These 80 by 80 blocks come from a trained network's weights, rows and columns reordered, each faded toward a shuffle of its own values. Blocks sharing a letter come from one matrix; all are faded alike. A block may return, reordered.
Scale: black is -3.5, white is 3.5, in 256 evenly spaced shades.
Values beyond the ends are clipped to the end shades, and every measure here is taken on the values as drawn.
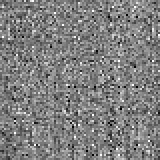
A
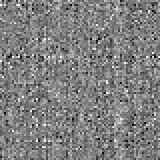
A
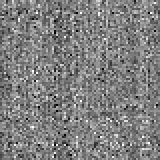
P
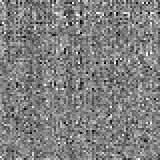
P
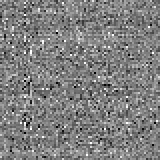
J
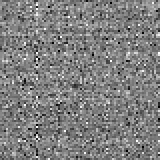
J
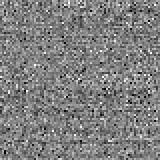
J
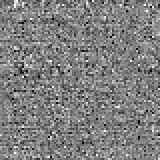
J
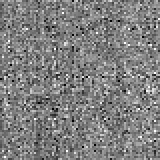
A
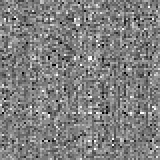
P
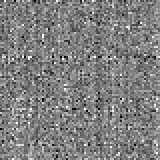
A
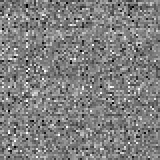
J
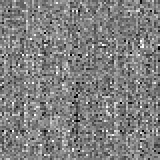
P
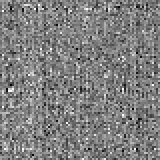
P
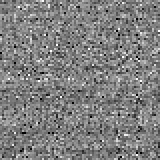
J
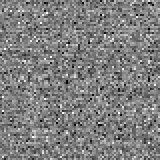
J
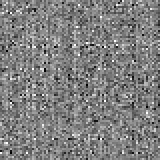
P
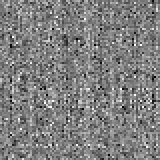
P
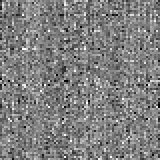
P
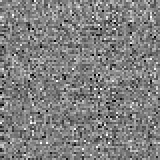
J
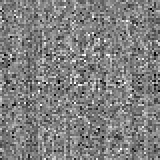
P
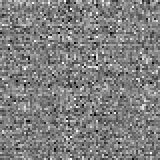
J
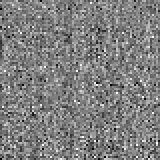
A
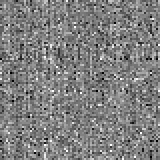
P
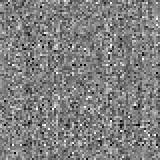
A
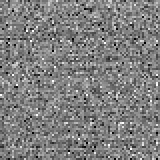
J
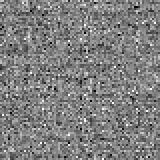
J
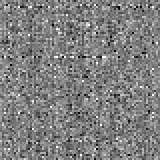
A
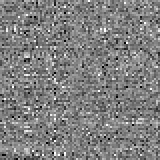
J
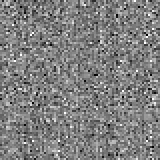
A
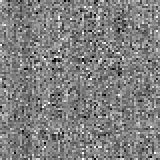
A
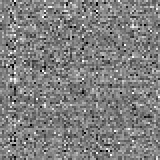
J
